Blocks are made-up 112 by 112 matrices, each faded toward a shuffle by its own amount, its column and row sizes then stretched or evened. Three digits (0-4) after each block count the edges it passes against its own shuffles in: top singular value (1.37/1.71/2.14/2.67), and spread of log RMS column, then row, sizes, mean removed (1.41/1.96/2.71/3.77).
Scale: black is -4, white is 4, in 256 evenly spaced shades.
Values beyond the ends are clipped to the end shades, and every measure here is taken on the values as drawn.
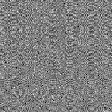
4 1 1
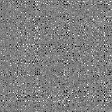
3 3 3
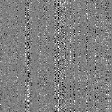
3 4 0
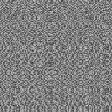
4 1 1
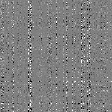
1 4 2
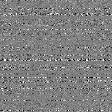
3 1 4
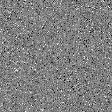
1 1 0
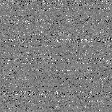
0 0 3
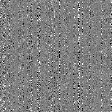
1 4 0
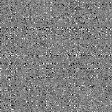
3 2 3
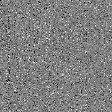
2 2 0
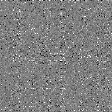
2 2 2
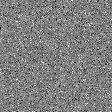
0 0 1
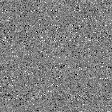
1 1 2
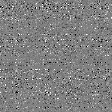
0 2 3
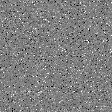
1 0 2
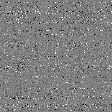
0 1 3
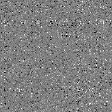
0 2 2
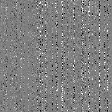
2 4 0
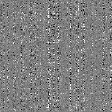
1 4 2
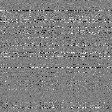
3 1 4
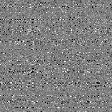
3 0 3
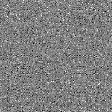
3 1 1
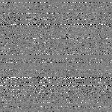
2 1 4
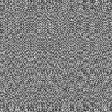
4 0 3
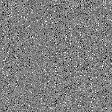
1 2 0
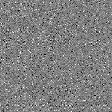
3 1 0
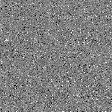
1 0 2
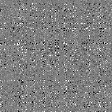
1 3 3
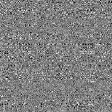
2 0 3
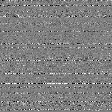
3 0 4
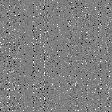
2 3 1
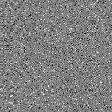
3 0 0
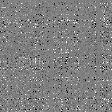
2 3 3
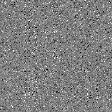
2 2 1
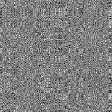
4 3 0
